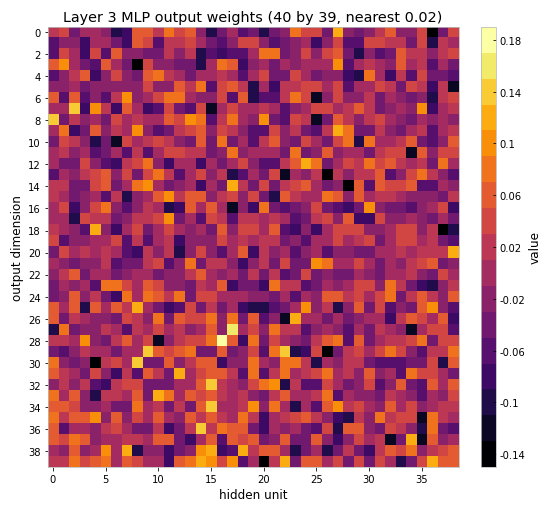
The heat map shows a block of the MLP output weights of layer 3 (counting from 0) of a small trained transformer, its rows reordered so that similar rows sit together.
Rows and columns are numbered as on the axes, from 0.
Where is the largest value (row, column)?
28, 16
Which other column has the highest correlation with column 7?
2
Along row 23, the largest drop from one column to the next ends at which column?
17
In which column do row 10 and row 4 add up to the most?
30
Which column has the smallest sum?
20
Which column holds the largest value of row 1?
8
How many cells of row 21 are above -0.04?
27
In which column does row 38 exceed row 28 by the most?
18
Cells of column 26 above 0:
15
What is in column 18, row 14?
0.02
